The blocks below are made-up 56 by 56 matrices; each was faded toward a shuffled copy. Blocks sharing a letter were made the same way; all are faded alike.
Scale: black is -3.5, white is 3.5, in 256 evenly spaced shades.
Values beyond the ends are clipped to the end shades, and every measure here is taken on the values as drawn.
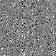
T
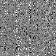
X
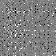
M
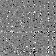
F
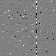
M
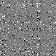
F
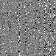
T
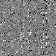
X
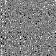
X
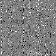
X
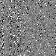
T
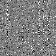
X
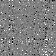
F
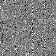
T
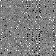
M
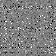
F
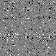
F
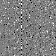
T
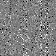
X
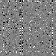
M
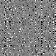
M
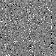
T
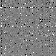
M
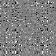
M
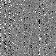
T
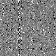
X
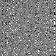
T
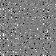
M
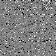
F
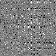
M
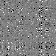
M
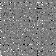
F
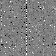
X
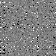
F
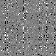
M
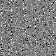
T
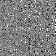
T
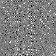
F
